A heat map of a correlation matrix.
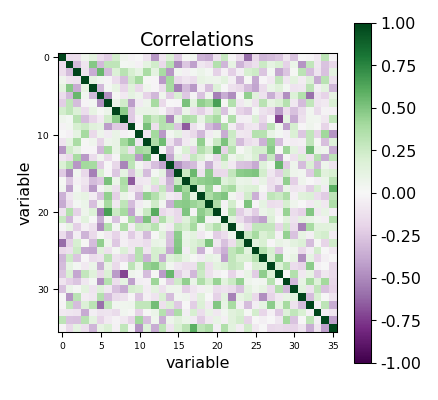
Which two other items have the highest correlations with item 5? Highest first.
2, 24
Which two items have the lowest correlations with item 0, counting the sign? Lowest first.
24, 12
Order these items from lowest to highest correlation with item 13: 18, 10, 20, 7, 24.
10, 20, 7, 24, 18
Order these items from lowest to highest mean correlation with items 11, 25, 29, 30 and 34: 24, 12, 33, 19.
24, 19, 33, 12
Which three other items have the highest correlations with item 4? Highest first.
1, 14, 32
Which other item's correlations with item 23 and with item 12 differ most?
20
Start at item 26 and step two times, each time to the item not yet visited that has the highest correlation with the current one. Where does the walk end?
14
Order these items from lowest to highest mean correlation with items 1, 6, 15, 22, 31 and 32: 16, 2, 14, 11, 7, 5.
5, 2, 14, 7, 11, 16
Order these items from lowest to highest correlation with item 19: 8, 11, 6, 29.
11, 29, 8, 6
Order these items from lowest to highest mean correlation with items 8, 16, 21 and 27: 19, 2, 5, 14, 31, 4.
5, 14, 4, 31, 2, 19
